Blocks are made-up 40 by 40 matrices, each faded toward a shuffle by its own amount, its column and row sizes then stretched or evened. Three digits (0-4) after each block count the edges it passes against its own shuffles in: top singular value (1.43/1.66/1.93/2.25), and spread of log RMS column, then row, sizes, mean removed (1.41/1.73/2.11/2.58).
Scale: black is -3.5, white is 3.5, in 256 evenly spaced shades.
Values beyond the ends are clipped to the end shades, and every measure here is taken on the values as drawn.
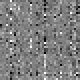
2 4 1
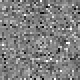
0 0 1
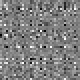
3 3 4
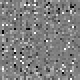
0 3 0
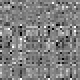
4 4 3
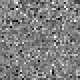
1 0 1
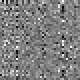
2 3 0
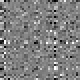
4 3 3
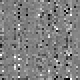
0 4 0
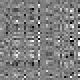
4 4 2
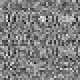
3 0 2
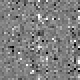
1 3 1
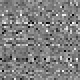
3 0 3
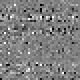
1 2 3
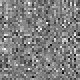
3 2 0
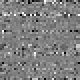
0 1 4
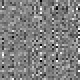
3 4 0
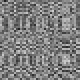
4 0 2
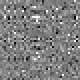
3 2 1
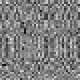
4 2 0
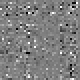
1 3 2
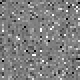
0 1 0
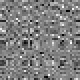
4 1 1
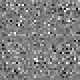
1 1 3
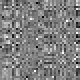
4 3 0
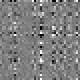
4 4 3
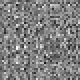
3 2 1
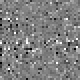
1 1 2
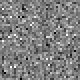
0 0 0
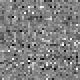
1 1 3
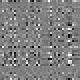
4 4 4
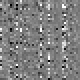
2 4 1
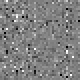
0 2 1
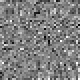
2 1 2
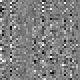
2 4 0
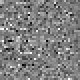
0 1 2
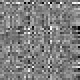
4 3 3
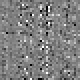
1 4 1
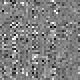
3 4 2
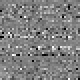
0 0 4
